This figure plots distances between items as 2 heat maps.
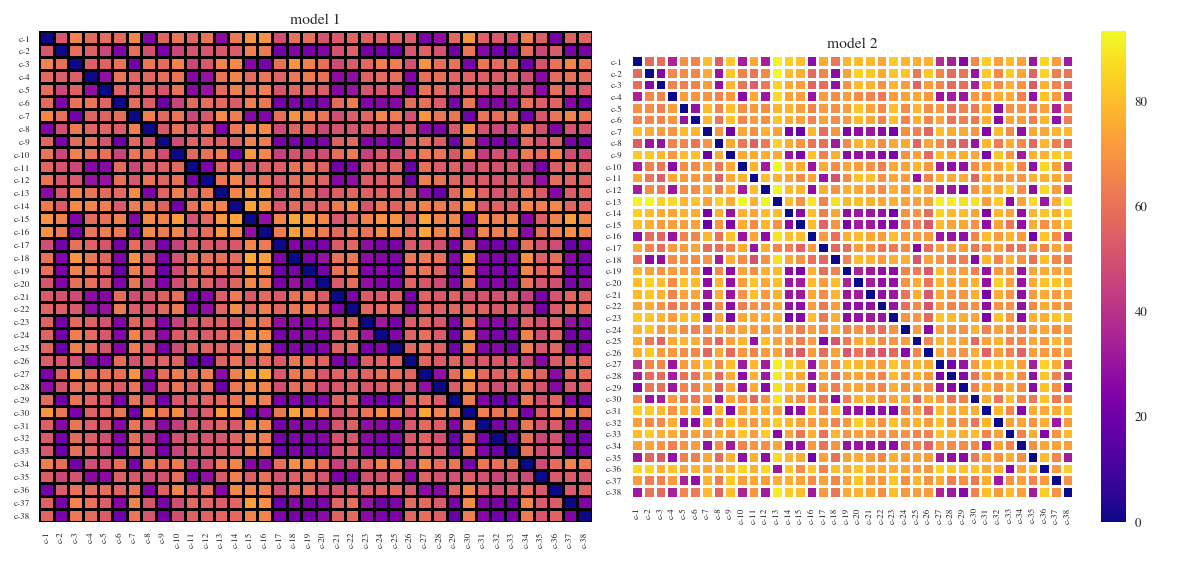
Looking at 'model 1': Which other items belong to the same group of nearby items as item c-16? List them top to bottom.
c-3, c-7, c-15, c-30, c-34
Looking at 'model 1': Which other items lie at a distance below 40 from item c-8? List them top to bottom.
c-1, c-13, c-27, c-28, c-36
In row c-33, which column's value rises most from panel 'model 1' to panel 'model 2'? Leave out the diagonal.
c-2
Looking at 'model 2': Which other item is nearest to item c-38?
c-29
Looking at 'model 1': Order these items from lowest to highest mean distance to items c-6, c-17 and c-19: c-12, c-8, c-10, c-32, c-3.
c-32, c-10, c-8, c-12, c-3
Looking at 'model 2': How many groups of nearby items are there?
7
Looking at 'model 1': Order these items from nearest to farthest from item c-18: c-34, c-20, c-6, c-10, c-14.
c-6, c-20, c-10, c-14, c-34
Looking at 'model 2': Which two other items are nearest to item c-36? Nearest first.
c-33, c-13
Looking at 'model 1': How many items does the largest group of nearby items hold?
16
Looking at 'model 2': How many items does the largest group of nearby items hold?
11
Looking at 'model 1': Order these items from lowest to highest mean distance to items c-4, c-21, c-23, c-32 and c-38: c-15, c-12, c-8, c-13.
c-12, c-8, c-13, c-15
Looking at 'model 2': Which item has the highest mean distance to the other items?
c-13
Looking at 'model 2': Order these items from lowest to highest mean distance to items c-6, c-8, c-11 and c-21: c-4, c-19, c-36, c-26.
c-19, c-26, c-4, c-36
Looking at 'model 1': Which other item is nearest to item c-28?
c-13
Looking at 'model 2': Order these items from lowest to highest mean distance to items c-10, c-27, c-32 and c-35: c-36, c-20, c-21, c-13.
c-21, c-20, c-36, c-13
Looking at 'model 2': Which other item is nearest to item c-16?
c-35
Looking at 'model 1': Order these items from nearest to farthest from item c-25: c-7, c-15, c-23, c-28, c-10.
c-23, c-10, c-28, c-7, c-15
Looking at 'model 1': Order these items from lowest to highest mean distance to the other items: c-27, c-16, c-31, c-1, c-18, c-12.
c-31, c-18, c-12, c-1, c-27, c-16
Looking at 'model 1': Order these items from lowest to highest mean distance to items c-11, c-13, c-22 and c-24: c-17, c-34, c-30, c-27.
c-17, c-27, c-34, c-30
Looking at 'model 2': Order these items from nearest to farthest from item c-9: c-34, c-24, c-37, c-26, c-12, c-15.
c-15, c-34, c-26, c-24, c-12, c-37
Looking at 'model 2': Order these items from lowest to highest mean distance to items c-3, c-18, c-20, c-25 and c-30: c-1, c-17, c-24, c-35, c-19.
c-17, c-19, c-35, c-1, c-24
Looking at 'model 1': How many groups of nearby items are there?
5
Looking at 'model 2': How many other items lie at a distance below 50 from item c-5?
3
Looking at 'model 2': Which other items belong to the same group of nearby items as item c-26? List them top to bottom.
c-24
